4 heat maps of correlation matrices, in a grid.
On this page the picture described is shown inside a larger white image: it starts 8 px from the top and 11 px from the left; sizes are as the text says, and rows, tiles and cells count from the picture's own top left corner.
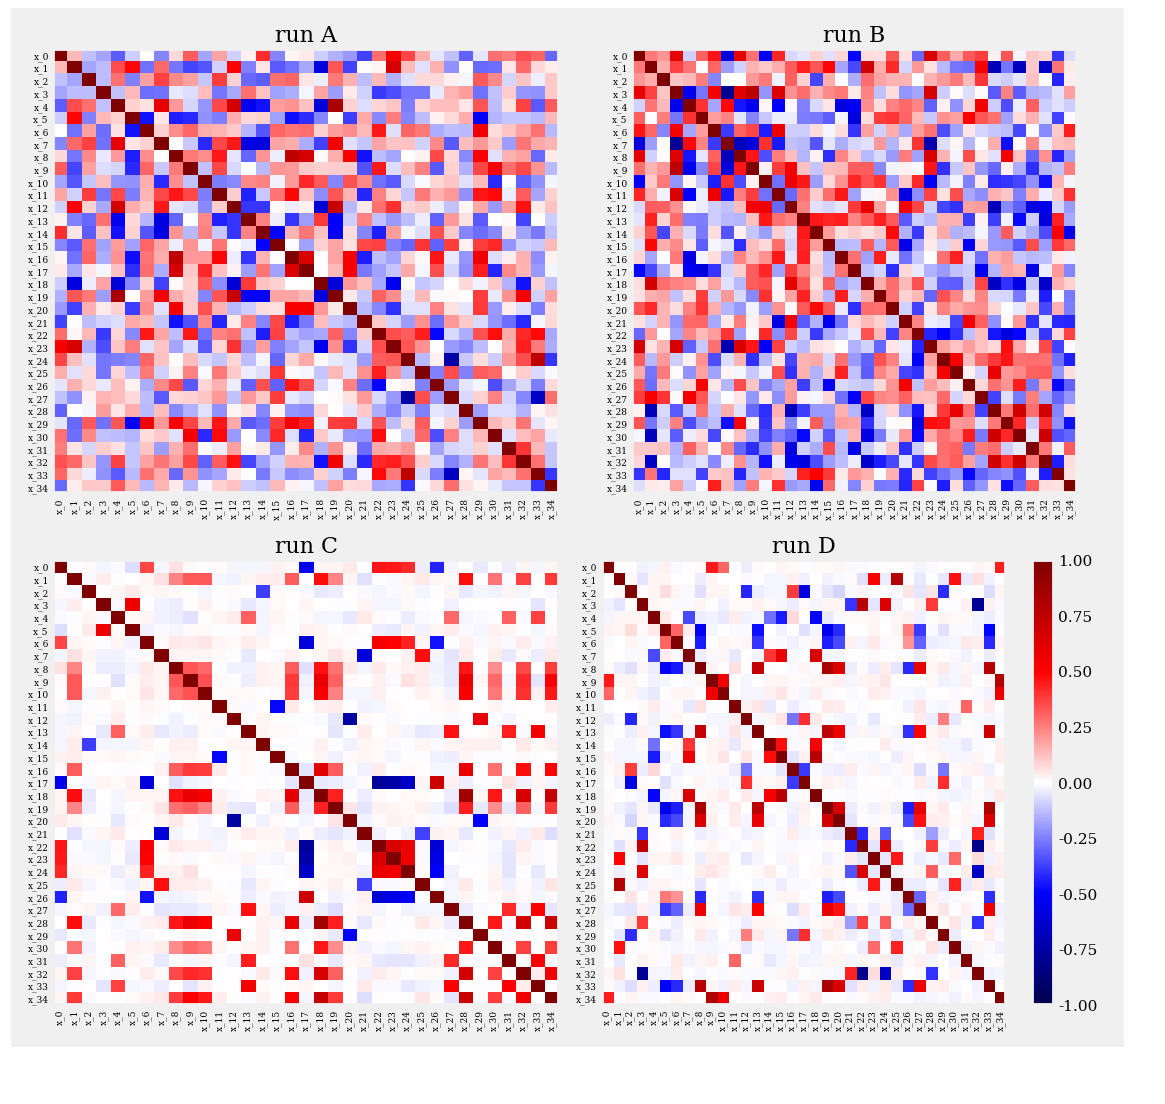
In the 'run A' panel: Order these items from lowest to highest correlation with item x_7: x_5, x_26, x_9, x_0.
x_0, x_9, x_5, x_26
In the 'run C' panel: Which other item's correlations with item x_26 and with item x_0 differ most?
x_17
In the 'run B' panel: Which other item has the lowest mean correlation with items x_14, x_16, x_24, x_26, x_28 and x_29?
x_22
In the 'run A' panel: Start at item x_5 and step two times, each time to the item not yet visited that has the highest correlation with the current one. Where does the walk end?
x_23
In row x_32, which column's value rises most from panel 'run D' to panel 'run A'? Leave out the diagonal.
x_22
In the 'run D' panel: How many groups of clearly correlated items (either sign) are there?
7
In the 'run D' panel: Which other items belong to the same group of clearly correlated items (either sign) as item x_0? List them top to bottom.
x_9, x_10, x_34
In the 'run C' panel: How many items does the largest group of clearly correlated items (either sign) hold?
11
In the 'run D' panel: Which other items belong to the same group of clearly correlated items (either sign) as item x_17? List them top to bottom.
x_2, x_12, x_16, x_29
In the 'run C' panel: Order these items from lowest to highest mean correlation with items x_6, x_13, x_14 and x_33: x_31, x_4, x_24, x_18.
x_18, x_24, x_4, x_31
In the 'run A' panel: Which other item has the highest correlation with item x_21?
x_15
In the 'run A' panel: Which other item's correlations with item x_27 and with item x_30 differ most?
x_33
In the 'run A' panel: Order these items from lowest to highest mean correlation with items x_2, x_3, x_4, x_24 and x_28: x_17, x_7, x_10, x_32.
x_10, x_17, x_32, x_7
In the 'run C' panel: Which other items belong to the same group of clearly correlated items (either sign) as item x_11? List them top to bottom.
x_15
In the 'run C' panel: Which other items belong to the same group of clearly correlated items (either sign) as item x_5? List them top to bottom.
x_3
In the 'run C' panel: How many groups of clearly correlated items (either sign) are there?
8
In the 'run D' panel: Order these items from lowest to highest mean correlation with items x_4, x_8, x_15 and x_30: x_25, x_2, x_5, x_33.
x_5, x_2, x_25, x_33
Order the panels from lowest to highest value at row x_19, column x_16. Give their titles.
run D, run A, run C, run B
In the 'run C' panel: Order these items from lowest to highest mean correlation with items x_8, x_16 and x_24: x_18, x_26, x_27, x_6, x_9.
x_26, x_27, x_6, x_9, x_18
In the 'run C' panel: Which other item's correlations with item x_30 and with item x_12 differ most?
x_20
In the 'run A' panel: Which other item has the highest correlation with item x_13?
x_18
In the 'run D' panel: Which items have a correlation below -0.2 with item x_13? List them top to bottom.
x_5, x_6, x_26
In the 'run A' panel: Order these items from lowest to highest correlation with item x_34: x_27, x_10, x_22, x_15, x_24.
x_24, x_22, x_10, x_15, x_27
